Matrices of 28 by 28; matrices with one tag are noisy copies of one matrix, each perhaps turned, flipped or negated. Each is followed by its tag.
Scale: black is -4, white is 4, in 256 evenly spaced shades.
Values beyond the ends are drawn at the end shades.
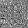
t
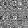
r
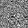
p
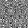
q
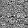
p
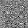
t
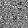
r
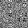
r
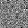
q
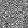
t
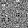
r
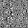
p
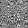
p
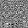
t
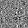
p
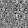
p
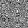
r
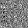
t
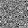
q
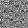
q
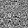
p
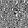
p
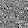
q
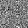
r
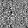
p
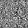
p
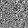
p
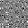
q
